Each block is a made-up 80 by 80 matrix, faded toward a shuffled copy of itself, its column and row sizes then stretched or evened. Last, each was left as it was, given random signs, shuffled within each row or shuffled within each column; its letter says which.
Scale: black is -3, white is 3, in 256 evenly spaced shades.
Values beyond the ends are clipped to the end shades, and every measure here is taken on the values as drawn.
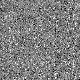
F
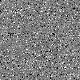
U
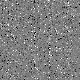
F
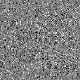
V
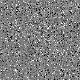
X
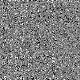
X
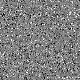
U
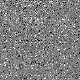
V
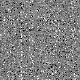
X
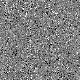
F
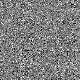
X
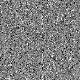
F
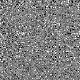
V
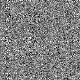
X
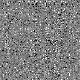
V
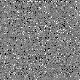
V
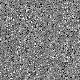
F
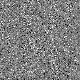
F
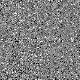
X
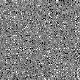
V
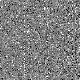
F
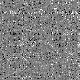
V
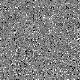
X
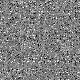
U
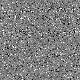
U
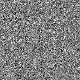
X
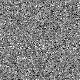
U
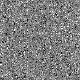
F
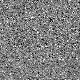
U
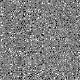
V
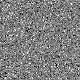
U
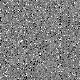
F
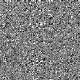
V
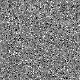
F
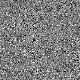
X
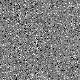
F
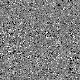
X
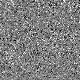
U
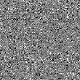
V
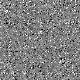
X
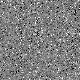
F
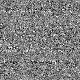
U
